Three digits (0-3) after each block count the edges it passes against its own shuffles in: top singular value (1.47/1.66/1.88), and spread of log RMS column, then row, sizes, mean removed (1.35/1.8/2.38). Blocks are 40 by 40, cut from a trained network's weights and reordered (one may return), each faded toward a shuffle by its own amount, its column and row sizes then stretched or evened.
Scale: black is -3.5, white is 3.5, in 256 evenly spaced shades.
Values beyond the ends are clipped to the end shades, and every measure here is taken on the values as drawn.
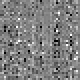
0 3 2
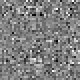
1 1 2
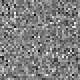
1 1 1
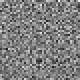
3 0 2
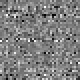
1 0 3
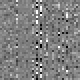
1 3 0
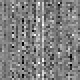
2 3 0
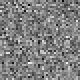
1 0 1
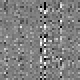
2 3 1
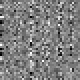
3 3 1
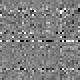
3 2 3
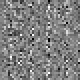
0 3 0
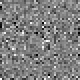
1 2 2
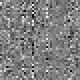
1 3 0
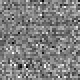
0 0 1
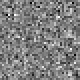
1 0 1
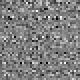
0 0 3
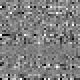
1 1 3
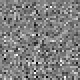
0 1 2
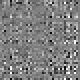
3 3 3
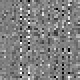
1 3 1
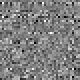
2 0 3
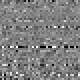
2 0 3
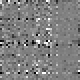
1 3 3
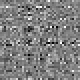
2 1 3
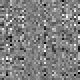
1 3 1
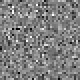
0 1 2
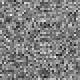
2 0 0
